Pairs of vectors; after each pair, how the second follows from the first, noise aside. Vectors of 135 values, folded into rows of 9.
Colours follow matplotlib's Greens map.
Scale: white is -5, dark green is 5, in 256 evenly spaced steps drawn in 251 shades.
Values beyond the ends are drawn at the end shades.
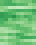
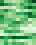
reversed, negated, scaled up.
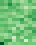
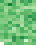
sign-scrambled.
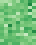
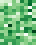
scaled up.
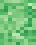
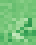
partly zeroed.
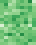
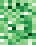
wrapped around, negated, scaled up.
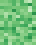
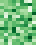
scaled up.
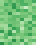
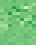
partly zeroed.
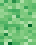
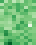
sign-scrambled.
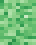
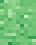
partly zeroed.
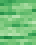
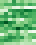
reversed, negated, scaled up.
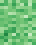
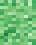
copied.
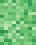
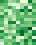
wrapped around, negated, scaled up.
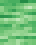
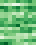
wrapped around, negated, scaled up.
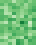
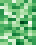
scaled up.
